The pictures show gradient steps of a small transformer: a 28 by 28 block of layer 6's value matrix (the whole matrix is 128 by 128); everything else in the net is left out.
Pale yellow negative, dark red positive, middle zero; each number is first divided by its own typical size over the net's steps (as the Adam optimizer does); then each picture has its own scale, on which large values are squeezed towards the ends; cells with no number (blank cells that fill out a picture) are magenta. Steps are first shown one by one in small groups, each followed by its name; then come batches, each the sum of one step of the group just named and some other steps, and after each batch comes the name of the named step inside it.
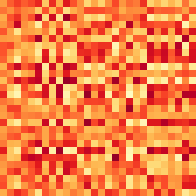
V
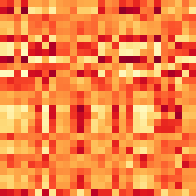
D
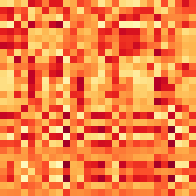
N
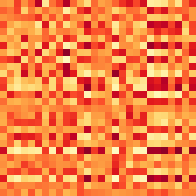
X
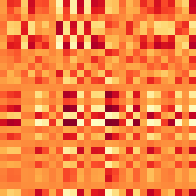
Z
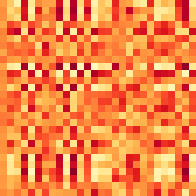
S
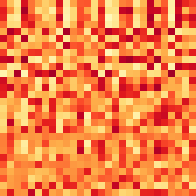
D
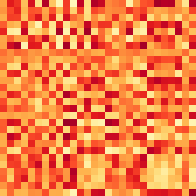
Z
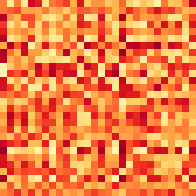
X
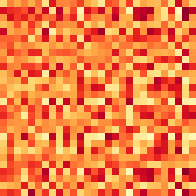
N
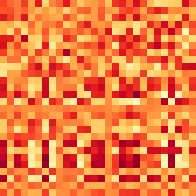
X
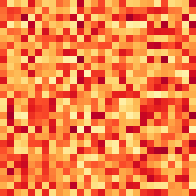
X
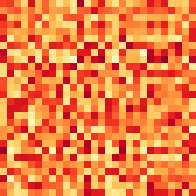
V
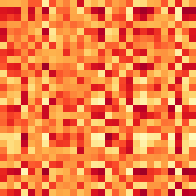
Z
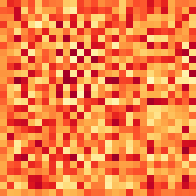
V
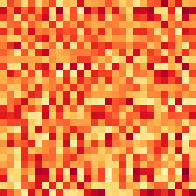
S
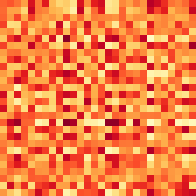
Z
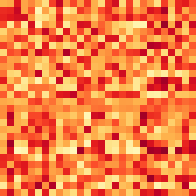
X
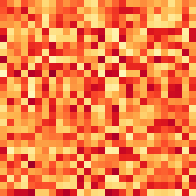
D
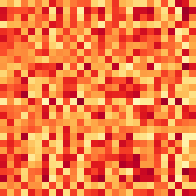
N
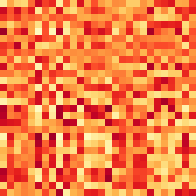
Z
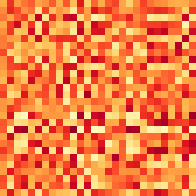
V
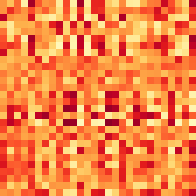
Z
